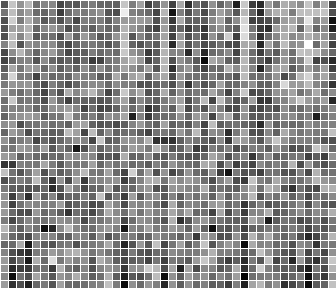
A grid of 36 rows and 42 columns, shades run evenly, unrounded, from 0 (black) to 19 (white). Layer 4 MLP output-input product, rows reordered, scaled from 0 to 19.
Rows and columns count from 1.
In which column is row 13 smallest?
42
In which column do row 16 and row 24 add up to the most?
34
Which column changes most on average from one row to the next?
29
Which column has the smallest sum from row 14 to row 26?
33
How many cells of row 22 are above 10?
11
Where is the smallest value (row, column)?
35, 31
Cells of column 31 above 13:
9
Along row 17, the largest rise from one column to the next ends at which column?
12
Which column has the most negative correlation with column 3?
1
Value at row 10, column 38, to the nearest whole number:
14
